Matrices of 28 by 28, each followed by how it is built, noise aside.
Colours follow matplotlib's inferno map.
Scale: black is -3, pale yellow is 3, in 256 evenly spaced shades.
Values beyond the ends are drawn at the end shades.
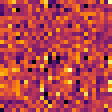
low rank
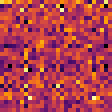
low rank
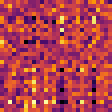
low rank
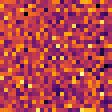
repeating rows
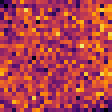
smooth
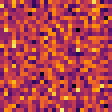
repeating rows
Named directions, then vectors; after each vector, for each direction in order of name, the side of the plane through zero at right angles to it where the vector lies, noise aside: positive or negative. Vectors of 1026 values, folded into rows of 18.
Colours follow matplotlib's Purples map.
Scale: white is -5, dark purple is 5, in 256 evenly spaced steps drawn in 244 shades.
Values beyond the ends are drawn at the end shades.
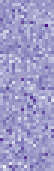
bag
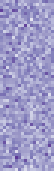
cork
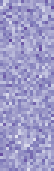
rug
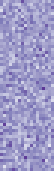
positive, negative, positive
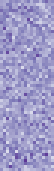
positive, positive, positive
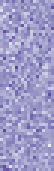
negative, negative, positive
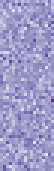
negative, negative, negative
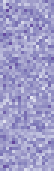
negative, positive, positive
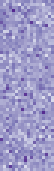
positive, positive, positive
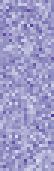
negative, positive, positive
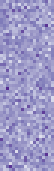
positive, positive, positive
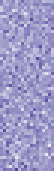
negative, negative, positive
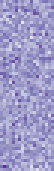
negative, positive, positive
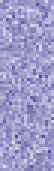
positive, negative, negative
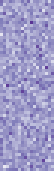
positive, negative, positive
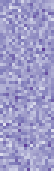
negative, positive, negative
